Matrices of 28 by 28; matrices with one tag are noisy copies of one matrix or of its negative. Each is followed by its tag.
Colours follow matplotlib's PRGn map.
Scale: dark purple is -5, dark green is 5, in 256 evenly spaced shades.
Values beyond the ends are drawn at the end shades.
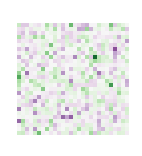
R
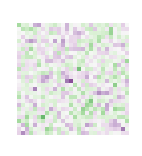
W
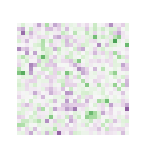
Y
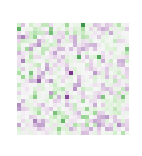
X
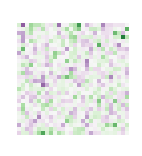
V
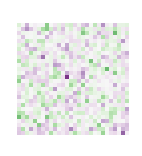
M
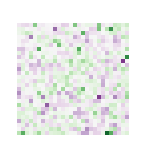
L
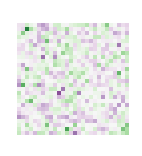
M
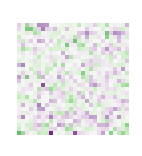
M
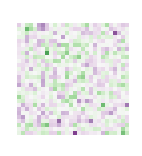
M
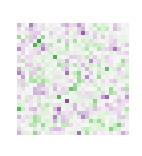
X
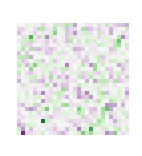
L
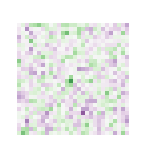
W
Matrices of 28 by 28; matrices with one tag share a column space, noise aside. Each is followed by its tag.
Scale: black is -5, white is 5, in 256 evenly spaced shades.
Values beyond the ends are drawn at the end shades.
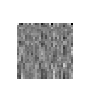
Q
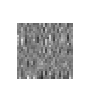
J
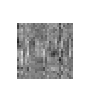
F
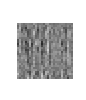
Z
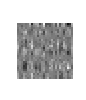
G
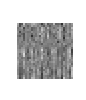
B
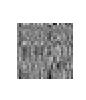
Q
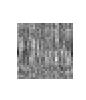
F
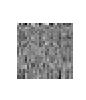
Q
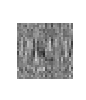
F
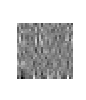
J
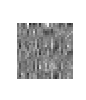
G
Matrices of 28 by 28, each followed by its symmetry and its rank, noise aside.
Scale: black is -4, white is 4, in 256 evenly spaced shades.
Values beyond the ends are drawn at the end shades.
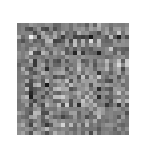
no symmetry, rank four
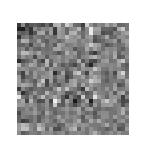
no symmetry, rank four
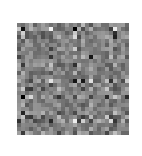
no symmetry, rank two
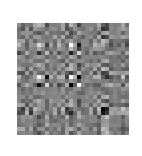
symmetric, rank two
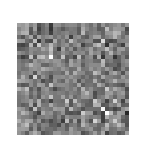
symmetric, rank three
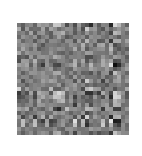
no symmetry, rank two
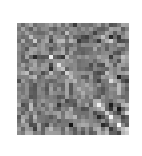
symmetric, rank four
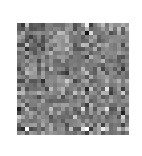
no symmetry, rank four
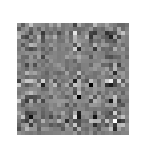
symmetric, rank three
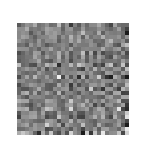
no symmetry, rank three
